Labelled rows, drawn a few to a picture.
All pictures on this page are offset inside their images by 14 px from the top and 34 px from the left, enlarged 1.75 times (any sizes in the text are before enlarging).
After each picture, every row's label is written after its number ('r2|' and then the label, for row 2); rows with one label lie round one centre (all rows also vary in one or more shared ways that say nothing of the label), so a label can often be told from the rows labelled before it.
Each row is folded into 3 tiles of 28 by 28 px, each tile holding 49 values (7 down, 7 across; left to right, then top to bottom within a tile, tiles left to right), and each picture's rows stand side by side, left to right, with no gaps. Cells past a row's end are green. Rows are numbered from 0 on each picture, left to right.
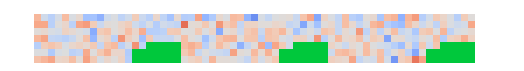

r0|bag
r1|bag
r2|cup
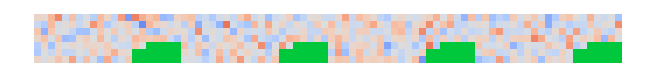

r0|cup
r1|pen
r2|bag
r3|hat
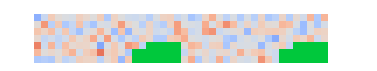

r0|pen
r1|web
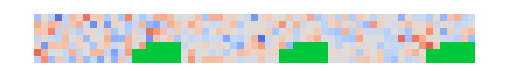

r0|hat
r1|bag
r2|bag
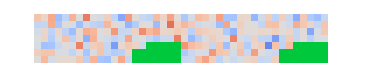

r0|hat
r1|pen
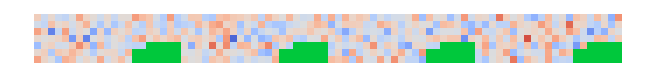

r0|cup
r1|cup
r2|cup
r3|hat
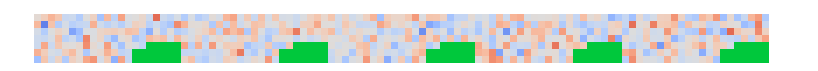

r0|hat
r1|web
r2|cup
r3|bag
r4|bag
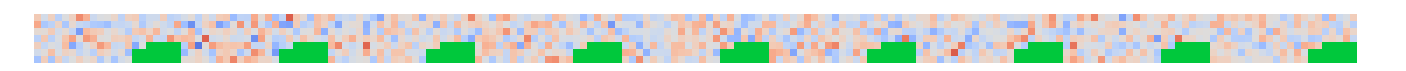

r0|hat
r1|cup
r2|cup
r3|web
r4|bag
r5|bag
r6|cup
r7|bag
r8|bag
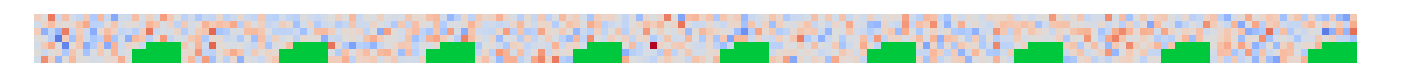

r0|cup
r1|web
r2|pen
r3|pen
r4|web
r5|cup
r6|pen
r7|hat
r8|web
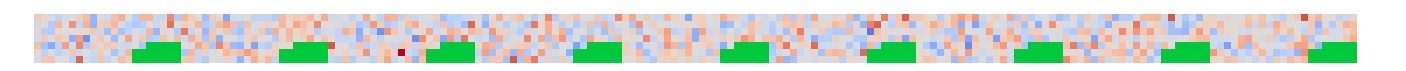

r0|cup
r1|cup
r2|pen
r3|hat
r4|cup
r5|web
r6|bag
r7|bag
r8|bag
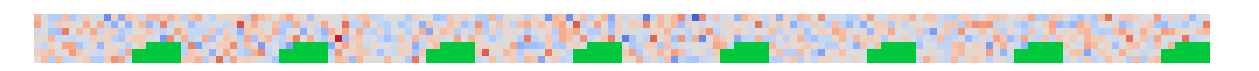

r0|web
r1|cup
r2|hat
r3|bag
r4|bag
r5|hat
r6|cup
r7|hat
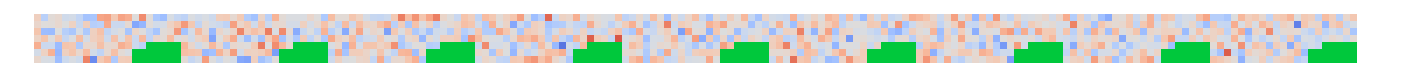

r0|cup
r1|bag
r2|cup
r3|hat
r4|bag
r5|web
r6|bag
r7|cup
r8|web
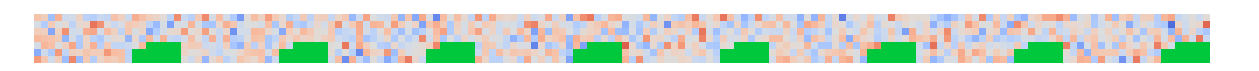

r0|web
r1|pen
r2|web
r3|cup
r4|pen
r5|bag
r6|web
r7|cup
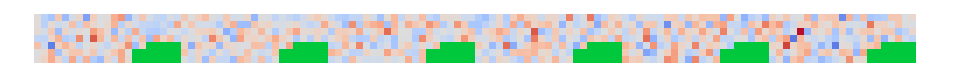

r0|cup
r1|pen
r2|web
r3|web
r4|bag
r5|web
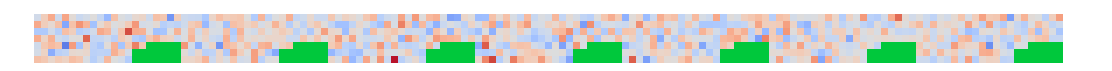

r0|bag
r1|bag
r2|cup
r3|bag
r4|hat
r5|hat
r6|cup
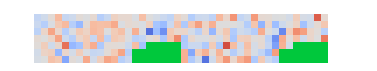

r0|bag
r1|pen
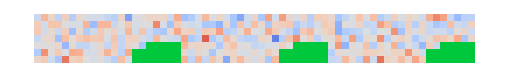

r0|cup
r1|pen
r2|cup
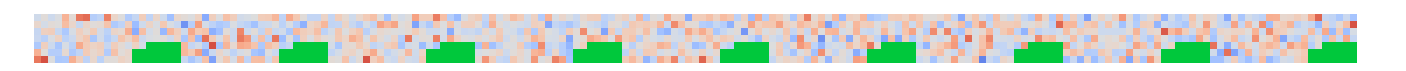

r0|bag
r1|hat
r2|cup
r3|hat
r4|cup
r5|bag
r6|hat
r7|hat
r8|cup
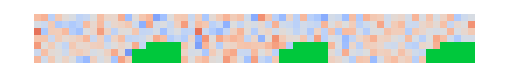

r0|cup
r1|bag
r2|pen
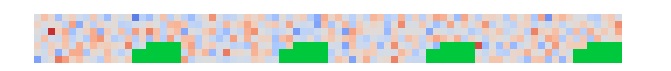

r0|hat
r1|web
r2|cup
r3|pen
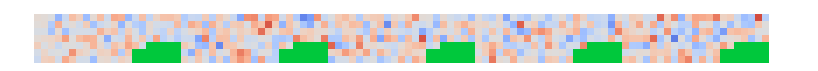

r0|cup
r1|pen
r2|cup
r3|pen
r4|pen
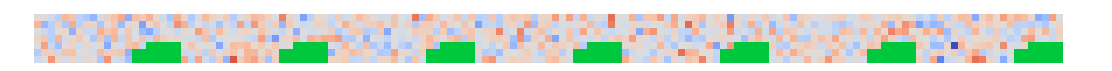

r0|cup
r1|pen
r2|cup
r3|bag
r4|web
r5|hat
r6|pen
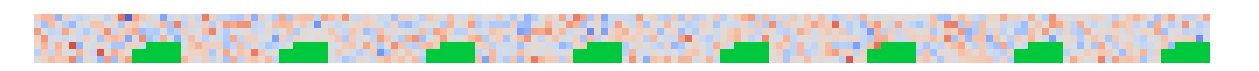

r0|cup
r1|web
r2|hat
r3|pen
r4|hat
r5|web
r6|cup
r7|cup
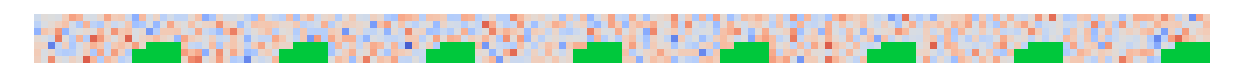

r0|bag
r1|bag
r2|cup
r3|pen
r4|web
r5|pen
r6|web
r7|pen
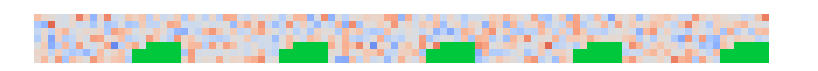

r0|hat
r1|web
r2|web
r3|hat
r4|web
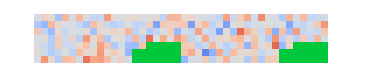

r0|hat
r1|hat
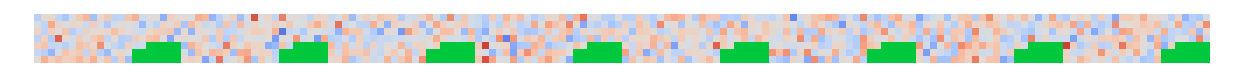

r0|hat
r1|pen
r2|pen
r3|bag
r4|hat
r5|hat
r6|pen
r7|pen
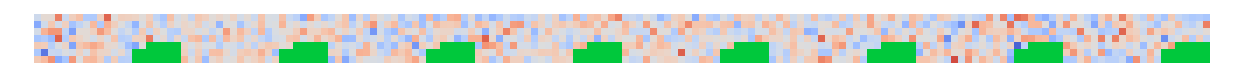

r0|pen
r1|pen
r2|hat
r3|web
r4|web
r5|hat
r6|cup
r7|hat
